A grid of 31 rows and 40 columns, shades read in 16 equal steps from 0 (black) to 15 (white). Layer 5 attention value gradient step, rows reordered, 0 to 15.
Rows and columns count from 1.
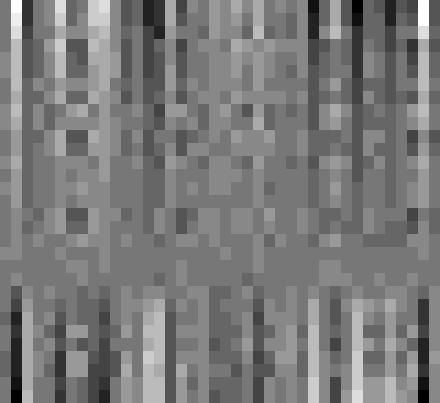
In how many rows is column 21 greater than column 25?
12
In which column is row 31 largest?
33
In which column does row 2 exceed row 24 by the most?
39
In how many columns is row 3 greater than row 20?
15
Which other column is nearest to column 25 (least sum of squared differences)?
5
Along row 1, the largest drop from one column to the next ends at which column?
3
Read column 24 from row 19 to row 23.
8 8 8 7 6
